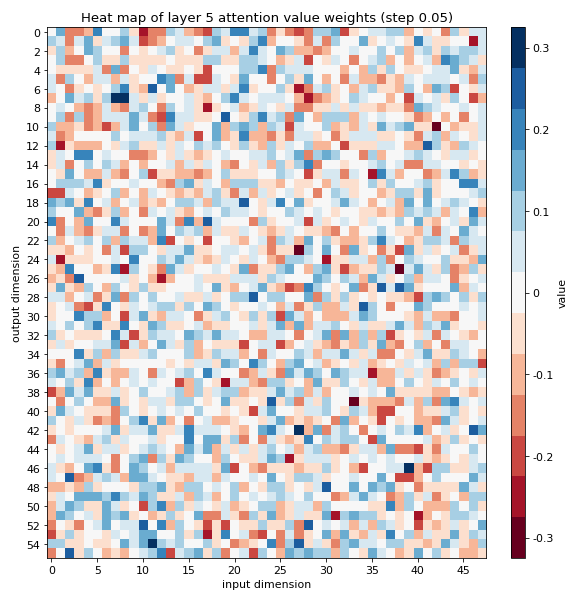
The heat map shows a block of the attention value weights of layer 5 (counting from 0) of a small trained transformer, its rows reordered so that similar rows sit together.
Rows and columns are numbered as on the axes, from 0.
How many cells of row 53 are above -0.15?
42
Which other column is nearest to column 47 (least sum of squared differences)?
9
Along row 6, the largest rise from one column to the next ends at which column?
11
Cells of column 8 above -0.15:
46
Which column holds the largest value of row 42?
27
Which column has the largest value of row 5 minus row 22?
13
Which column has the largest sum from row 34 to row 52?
24
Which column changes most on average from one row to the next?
8
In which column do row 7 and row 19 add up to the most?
7
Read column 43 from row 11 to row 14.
-0.1 -0.05 -0.05 0
